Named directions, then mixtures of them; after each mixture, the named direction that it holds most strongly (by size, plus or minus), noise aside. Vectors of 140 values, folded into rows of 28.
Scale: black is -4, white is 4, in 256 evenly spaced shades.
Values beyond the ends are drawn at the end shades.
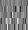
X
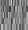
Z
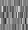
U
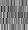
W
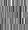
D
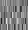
X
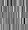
D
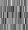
D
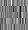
D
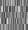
U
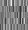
D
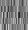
W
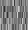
U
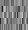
U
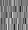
X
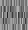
W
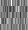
Z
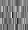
X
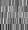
W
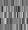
U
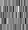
U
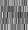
W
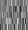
X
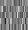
U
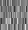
X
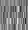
X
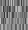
Z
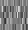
U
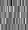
D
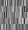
D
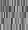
Z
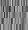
Z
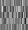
U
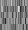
U
